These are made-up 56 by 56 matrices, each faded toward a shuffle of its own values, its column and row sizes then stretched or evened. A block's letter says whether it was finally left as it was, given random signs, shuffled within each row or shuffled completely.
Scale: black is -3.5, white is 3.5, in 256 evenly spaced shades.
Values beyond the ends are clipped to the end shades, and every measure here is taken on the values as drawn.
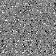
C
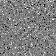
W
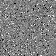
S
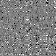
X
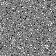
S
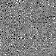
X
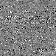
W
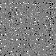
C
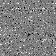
W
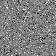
S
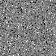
S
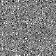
C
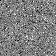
S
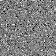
W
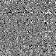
C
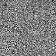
X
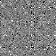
X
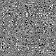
C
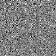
X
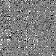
X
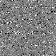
W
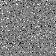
W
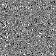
C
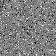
S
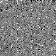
X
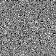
W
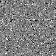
W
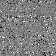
W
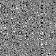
X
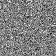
S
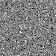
S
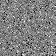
S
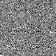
C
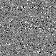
W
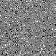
X
